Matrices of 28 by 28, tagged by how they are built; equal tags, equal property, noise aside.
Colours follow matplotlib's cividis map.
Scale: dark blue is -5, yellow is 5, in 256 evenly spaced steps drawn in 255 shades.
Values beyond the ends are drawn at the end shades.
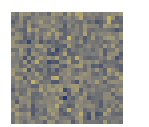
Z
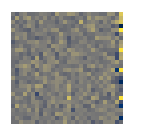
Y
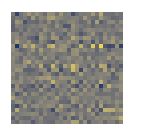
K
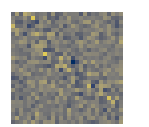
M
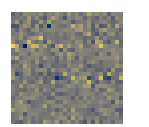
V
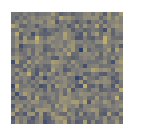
Z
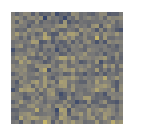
Z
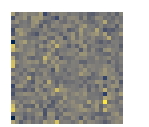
Y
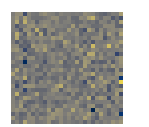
Y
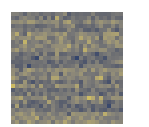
Z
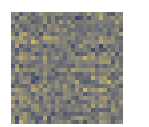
Z
